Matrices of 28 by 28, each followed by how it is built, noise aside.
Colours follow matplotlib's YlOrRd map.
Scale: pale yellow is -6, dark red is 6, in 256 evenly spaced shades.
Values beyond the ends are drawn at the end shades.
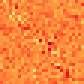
banded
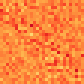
banded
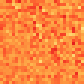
upper triangular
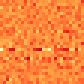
uneven rows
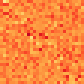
banded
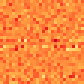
uneven rows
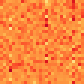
uneven columns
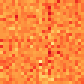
uneven columns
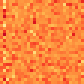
uneven columns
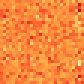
uneven columns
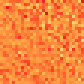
upper triangular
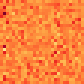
uneven columns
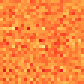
uneven rows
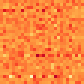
uneven rows
